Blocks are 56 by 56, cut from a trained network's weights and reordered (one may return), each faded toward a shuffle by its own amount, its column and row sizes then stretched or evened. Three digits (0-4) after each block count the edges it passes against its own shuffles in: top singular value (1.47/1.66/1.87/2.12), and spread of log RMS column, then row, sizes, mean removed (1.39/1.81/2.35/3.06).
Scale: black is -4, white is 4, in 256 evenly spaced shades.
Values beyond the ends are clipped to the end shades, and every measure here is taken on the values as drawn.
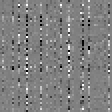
4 4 1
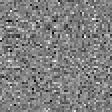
3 1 1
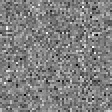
1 1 0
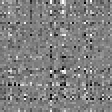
4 3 3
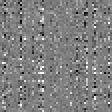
2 4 1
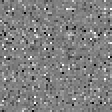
0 2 2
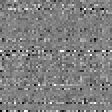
2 1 4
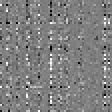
4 4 2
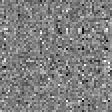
2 2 1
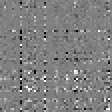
2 3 3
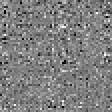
1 2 2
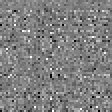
0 2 3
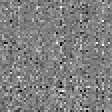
0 3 2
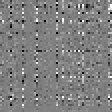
3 4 3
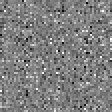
0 2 1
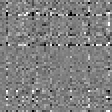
4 2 3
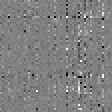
1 3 1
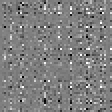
3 4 2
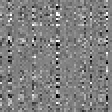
4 4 2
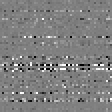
4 1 4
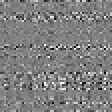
4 2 4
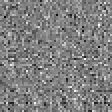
2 1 1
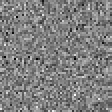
2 0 0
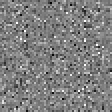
1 2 0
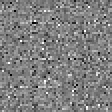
2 1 1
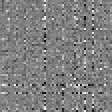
3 3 2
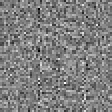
2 1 0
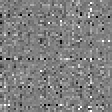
1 3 2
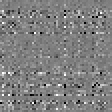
1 2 4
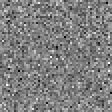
0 1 0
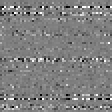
4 0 4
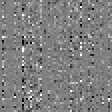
1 4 1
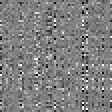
3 4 1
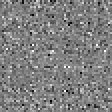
1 1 2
